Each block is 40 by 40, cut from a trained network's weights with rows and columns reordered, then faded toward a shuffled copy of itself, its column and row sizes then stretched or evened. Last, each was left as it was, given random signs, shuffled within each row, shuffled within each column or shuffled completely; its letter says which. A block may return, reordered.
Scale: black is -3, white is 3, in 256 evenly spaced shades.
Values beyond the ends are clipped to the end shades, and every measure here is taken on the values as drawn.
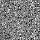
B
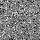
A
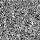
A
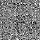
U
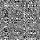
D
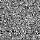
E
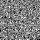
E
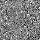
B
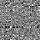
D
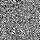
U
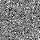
B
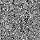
B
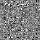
U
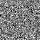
E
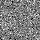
A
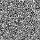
B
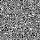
E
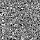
D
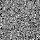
B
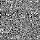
U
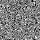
E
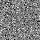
A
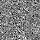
B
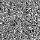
U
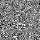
U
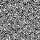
A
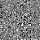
U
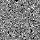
B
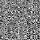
D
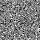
A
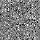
B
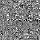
U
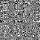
D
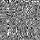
D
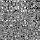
D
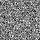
A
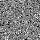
A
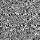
E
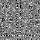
U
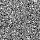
B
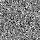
A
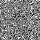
U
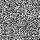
A
